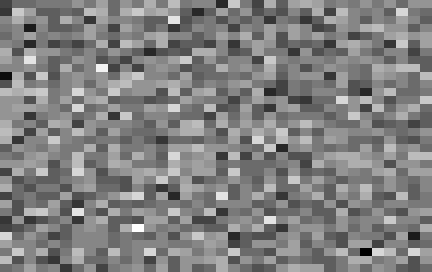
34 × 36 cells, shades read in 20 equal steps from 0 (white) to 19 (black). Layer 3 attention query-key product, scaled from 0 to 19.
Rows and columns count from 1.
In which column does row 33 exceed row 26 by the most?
5
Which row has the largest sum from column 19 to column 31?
12
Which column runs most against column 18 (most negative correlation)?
9
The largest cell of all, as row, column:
32, 31
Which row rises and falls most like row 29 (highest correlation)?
10
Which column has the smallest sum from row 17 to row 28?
16
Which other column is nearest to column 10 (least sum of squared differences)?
18
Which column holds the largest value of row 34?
6
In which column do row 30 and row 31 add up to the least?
1
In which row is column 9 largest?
34
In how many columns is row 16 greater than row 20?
19
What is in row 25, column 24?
15
